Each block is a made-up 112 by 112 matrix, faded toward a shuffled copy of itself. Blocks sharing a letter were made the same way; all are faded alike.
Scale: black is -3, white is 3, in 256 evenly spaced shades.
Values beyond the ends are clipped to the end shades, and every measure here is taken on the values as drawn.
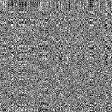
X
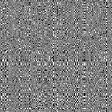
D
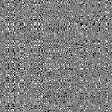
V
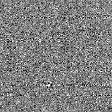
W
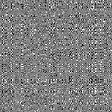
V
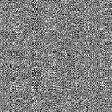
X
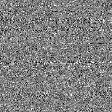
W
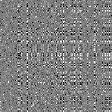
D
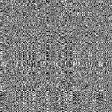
X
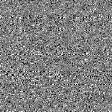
W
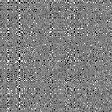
V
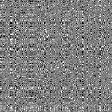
V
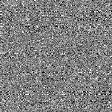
W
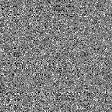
W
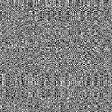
X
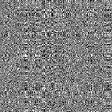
X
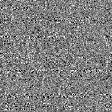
W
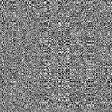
X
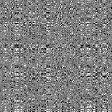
V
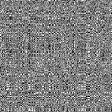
X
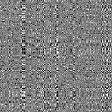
D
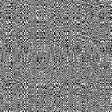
D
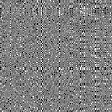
D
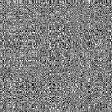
X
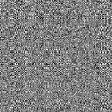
X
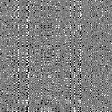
D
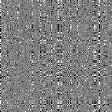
D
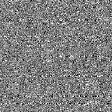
W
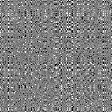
D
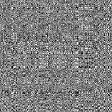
X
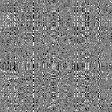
D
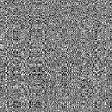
X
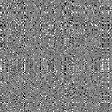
V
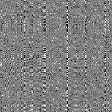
D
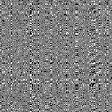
D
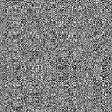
X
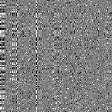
D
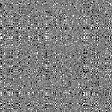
V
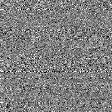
W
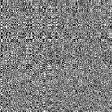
X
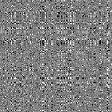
V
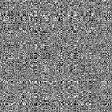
X
